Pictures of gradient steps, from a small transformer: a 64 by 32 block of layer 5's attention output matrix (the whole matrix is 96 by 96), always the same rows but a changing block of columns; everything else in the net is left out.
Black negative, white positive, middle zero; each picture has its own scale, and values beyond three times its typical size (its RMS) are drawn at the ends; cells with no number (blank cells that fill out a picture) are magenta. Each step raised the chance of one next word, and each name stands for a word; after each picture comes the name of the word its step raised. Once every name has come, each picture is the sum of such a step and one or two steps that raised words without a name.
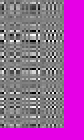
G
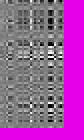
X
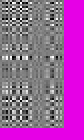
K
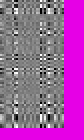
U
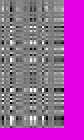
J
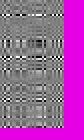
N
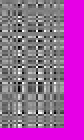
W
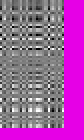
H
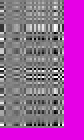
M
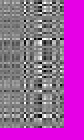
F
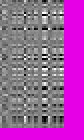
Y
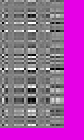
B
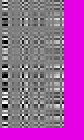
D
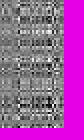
U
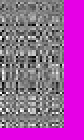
W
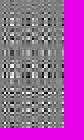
D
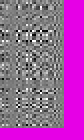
G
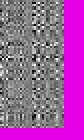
X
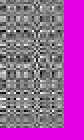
G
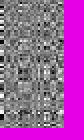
W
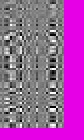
G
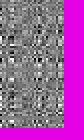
X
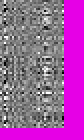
Y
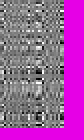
W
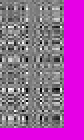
J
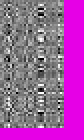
N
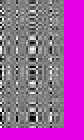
Y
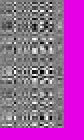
M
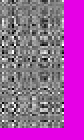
X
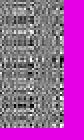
U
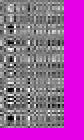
J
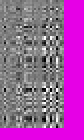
J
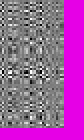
M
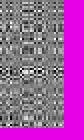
M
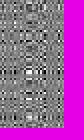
G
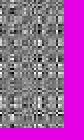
U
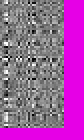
X
